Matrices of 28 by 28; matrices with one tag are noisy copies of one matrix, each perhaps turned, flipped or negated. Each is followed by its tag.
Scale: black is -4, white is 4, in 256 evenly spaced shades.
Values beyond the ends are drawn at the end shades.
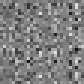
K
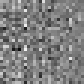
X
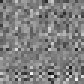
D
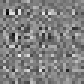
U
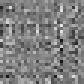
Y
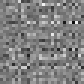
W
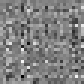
Y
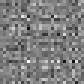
W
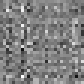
Y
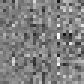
X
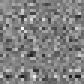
K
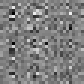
U
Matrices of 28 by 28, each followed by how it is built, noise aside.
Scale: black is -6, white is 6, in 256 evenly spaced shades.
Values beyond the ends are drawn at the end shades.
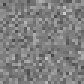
noise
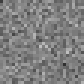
diagonal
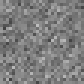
Hankel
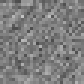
Hankel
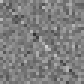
diagonal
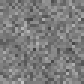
Toeplitz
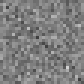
diagonal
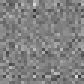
low rank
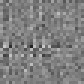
low rank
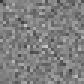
diagonal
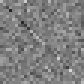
diagonal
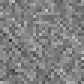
Toeplitz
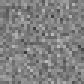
noise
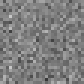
low rank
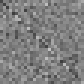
diagonal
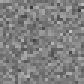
noise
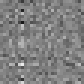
low rank
